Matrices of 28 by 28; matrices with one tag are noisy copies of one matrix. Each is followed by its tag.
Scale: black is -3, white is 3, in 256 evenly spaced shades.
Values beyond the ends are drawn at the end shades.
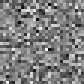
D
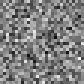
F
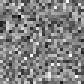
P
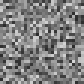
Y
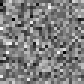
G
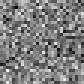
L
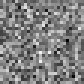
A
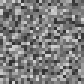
P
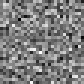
D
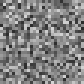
G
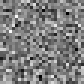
L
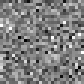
D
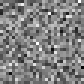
Y
